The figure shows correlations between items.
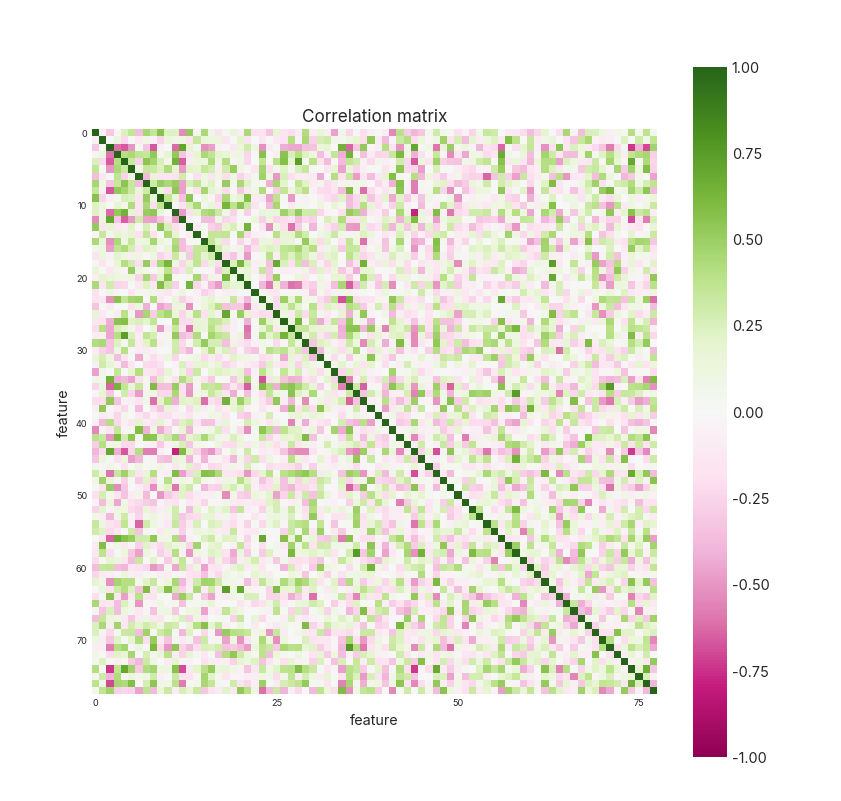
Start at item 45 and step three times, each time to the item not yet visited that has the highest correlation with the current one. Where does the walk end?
27
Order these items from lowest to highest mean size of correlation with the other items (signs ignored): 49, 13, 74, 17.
17, 13, 49, 74
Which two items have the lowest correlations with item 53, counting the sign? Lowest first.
64, 2
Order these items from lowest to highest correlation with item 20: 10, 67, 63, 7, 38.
38, 67, 7, 10, 63
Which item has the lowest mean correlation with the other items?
44
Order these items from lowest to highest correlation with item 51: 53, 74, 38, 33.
38, 33, 74, 53
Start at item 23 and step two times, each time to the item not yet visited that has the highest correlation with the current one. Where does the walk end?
3
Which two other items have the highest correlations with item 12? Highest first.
2, 44
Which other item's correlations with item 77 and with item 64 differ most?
6
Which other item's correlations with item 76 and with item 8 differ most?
59
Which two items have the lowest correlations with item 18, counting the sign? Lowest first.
50, 70
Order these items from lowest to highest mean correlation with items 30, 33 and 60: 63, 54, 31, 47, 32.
54, 31, 47, 32, 63
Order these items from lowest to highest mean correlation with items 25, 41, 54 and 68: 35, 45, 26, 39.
45, 39, 35, 26
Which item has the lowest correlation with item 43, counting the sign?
66
